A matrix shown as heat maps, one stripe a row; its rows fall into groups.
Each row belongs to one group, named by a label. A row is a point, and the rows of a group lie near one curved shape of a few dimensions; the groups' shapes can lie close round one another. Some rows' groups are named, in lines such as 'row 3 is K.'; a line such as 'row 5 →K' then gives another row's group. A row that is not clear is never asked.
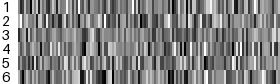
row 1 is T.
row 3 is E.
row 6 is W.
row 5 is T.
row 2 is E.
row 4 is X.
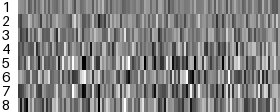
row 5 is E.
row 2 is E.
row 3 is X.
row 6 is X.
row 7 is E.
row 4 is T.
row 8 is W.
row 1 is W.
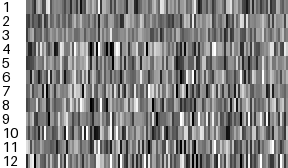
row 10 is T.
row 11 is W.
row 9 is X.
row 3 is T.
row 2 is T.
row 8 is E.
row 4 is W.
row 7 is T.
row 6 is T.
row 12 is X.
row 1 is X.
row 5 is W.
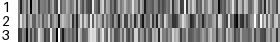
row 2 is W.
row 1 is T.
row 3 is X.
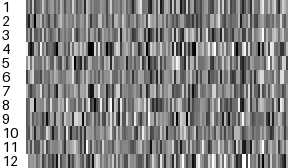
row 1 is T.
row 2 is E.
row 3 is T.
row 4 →W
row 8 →T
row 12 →W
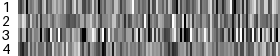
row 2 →X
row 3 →X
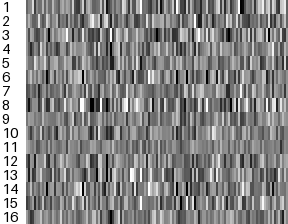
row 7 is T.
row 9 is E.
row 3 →X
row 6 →T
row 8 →E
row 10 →W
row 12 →E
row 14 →T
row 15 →T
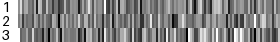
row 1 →E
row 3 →W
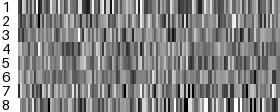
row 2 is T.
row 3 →W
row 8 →W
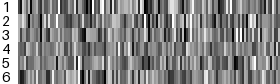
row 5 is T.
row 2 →X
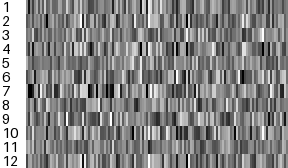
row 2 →T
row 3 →T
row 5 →W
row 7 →W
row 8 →X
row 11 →E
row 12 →T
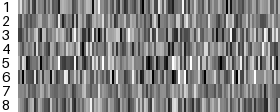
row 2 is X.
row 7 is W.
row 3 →E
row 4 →W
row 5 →X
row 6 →T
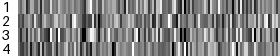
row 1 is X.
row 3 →X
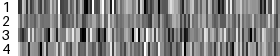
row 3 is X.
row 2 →X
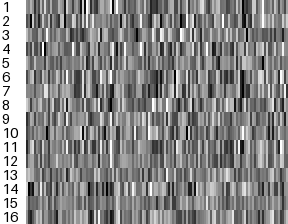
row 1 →T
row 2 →T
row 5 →E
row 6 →T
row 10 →T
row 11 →T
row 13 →W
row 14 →W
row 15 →X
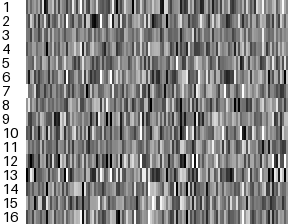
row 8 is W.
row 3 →T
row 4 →T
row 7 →W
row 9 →W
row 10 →T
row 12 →W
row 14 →T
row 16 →T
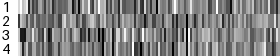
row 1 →W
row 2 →E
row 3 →W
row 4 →W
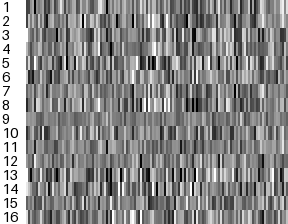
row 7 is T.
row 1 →E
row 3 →W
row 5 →E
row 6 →W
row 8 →X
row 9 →W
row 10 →T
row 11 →E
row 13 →W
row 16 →W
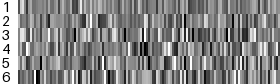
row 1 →W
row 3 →X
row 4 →E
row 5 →X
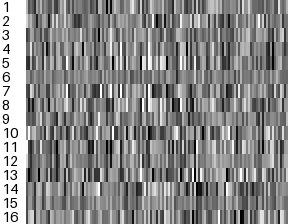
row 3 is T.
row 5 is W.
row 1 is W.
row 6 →W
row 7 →T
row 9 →X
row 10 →E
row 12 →W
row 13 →T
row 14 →X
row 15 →X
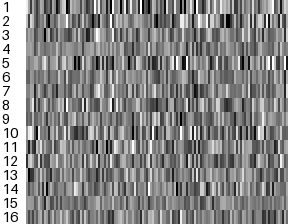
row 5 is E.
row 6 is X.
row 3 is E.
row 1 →W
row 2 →X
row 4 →X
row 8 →T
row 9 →T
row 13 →W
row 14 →T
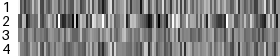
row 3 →W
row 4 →X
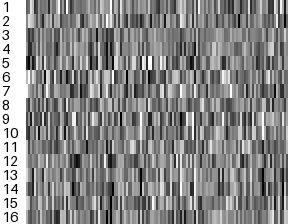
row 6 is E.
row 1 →X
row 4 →W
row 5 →W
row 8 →T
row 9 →T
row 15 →X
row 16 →W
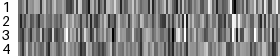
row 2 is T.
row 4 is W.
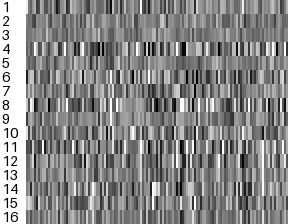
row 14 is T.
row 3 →X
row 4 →E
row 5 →W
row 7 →E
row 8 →X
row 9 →T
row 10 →W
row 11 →T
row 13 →T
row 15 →X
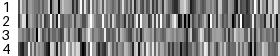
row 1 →W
